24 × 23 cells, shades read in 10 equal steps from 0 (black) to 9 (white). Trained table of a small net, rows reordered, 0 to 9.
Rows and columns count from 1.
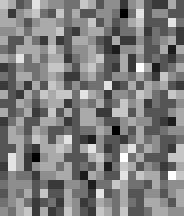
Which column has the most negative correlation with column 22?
3
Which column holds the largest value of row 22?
13
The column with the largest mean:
18
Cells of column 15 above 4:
6
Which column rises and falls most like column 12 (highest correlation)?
7
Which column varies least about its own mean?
10
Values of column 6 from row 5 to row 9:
2 5 4 5 5
